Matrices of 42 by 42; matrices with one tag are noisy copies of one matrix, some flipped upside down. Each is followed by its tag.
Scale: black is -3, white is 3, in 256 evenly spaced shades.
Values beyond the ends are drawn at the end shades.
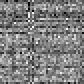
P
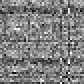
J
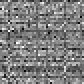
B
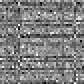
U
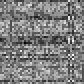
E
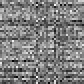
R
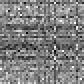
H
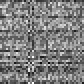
P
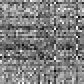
H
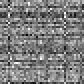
B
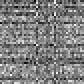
R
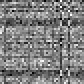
J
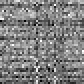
R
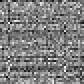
B
